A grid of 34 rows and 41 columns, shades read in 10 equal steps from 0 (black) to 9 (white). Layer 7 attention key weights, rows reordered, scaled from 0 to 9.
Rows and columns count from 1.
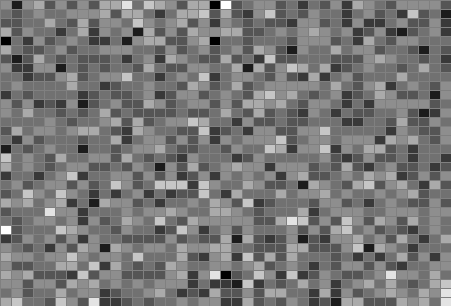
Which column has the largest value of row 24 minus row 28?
5
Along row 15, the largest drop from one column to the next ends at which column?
20
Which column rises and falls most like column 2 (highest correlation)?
41
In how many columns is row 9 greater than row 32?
14
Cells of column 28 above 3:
24
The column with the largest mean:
19
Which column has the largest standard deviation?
1
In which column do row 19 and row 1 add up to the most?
21
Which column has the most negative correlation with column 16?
26
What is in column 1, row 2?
4
